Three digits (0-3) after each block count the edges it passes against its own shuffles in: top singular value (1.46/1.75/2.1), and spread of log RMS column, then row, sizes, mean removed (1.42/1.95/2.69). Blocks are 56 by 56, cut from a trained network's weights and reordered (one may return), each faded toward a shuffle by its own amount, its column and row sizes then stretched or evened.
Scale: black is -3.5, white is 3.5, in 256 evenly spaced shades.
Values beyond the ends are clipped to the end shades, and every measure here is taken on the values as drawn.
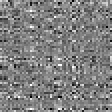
3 2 3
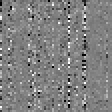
1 3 0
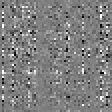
0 3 2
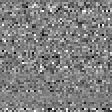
0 0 3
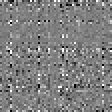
1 3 3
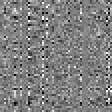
3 3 1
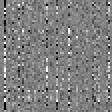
2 3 1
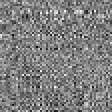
3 1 2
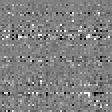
0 2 3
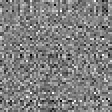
3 1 2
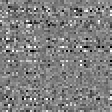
2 2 3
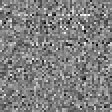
1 0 2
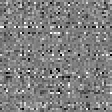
0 2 3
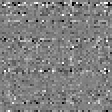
0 1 3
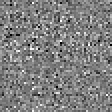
1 1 2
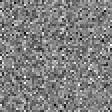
2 1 0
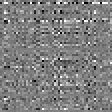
3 2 3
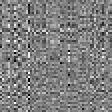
3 3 1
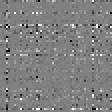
2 2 3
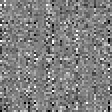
2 3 1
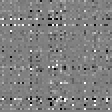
2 2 3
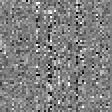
0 3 0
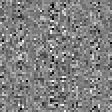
0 3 0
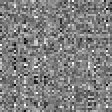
2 2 0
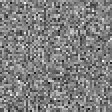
2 0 0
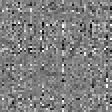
1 3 2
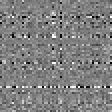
3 1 3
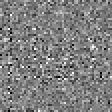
1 1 2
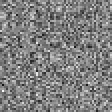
3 0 0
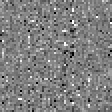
0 2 0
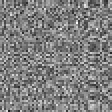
3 0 0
